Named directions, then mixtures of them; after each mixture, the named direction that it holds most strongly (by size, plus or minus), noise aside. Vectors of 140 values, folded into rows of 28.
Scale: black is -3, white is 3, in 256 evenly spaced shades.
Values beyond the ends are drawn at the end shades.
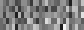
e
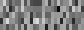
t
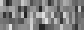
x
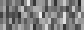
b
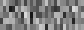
t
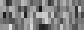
x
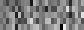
e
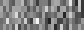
e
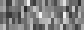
b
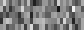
t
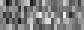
x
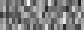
b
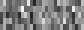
b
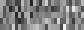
e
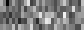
b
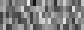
b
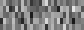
t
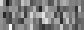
x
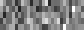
e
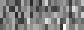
e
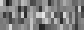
x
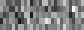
e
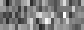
x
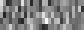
x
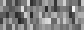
b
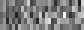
b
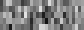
x
